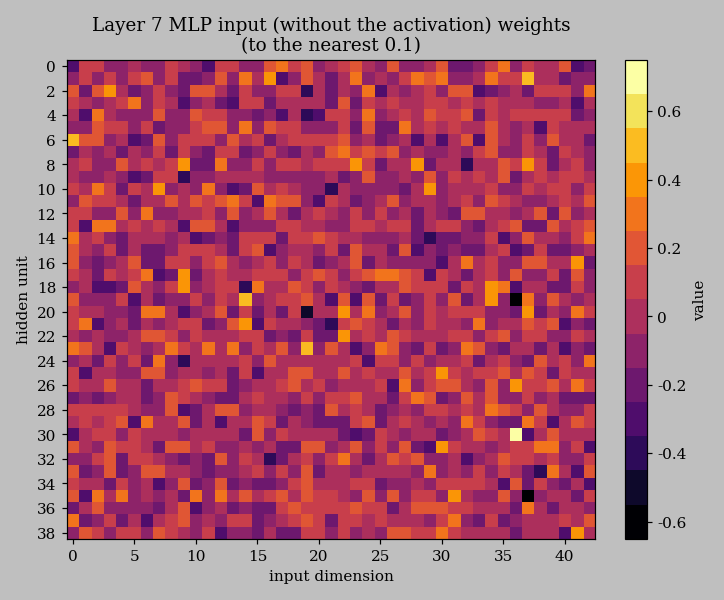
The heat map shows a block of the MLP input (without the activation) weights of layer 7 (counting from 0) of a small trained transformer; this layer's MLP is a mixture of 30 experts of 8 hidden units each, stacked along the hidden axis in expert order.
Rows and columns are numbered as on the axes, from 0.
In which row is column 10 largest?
35
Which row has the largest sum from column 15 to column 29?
17
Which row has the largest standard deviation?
19
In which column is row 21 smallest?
21
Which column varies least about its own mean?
8
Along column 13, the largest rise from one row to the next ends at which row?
11
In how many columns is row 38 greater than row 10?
17
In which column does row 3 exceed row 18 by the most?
14
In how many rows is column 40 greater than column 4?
15
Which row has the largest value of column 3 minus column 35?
2
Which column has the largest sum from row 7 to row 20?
34
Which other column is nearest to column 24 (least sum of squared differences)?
31
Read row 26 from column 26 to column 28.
-0.3 0.3 -0.1
